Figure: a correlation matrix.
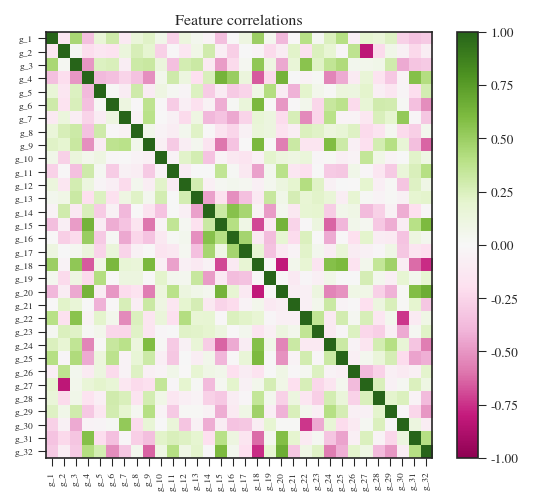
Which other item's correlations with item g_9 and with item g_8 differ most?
g_32
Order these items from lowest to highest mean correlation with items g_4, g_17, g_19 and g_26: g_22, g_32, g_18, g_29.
g_18, g_29, g_22, g_32
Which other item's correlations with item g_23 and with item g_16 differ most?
g_13
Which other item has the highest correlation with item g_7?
g_30
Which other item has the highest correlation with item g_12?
g_22
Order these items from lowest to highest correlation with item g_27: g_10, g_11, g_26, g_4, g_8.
g_26, g_8, g_11, g_4, g_10
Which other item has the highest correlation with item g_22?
g_3
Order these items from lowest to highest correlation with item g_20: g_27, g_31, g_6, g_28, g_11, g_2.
g_6, g_28, g_2, g_27, g_11, g_31
